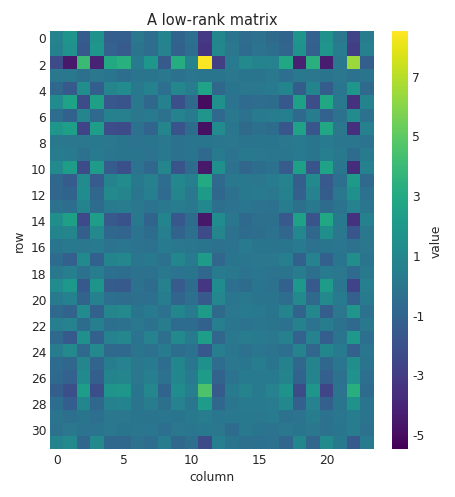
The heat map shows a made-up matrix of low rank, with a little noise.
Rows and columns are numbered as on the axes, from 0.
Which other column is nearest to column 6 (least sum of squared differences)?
13
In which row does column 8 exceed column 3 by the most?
2
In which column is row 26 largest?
11
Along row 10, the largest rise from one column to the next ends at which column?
12
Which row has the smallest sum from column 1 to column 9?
7
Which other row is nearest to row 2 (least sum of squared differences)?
27
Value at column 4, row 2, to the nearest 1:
3
